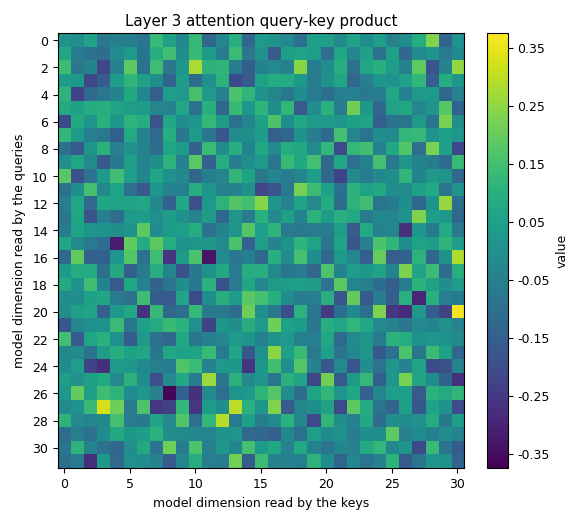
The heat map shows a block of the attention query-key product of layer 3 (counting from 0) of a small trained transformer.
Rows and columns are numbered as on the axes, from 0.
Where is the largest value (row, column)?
20, 30
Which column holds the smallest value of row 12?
10
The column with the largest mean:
13
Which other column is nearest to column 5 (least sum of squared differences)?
18
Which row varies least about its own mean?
29
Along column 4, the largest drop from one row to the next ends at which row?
15
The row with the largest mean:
5
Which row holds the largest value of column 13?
27
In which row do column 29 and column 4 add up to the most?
12
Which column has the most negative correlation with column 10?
3
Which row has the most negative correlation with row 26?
1
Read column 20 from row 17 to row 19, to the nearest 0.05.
0.15 -0.1 0.1
